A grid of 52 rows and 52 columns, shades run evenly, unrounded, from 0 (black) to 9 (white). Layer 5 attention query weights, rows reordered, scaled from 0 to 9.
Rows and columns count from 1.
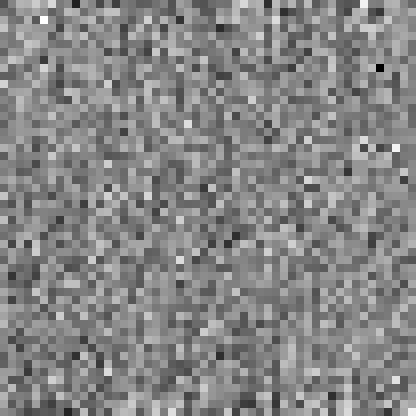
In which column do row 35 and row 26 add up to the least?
2
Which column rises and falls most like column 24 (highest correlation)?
35
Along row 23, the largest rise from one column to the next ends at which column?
39
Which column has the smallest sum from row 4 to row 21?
34
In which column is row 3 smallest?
23
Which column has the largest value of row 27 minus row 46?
13
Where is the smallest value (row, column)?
9, 48
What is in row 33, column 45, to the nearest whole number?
4
